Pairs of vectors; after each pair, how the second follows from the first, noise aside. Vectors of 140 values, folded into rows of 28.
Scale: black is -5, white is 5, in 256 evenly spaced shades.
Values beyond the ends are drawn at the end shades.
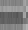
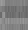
reversed, shrunk.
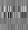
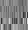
wrapped around, negated.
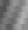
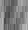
wrapped around.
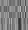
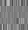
reversed, negated, partly zeroed.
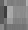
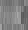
reversed, shrunk.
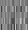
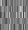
wrapped around, negated.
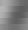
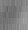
reversed, shrunk.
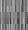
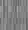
reversed, negated, shrunk.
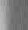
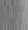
reversed, shrunk.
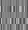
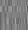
reversed, shrunk.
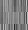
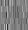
wrapped around, negated, partly zeroed.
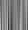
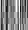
reversed, negated, scaled up.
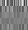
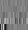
reversed, negated, partly zeroed.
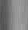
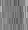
wrapped around, negated, partly zeroed.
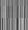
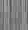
reversed, shrunk.
